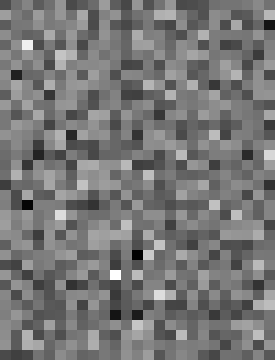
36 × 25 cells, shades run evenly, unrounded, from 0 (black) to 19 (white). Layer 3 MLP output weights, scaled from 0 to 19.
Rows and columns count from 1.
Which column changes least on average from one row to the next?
10
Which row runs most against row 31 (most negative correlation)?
19
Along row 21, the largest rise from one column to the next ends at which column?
4
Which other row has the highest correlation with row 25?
14
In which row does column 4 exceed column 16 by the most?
3
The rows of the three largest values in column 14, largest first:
26, 18, 9
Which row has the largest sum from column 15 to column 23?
30
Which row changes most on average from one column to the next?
34
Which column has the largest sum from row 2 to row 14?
6
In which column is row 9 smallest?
20
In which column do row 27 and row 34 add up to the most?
24
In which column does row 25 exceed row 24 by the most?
15
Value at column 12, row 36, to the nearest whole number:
11
